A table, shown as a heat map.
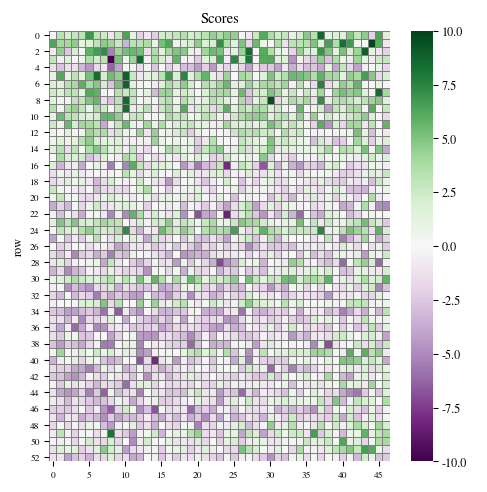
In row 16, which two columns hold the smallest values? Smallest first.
24, 29
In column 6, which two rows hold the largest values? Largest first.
5, 2
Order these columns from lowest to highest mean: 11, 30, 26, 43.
11, 26, 30, 43
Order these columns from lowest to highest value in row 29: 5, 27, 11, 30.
27, 11, 5, 30
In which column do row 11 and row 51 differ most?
10
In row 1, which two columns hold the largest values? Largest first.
44, 40
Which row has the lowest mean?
34
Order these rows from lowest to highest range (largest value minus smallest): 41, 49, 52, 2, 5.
52, 41, 5, 49, 2
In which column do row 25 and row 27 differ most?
43
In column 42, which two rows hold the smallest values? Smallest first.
44, 4
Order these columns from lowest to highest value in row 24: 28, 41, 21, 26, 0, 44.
44, 0, 26, 28, 21, 41
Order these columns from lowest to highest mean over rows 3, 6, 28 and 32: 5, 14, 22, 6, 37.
22, 14, 6, 5, 37
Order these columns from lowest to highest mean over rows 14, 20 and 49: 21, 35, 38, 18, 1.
35, 21, 18, 38, 1
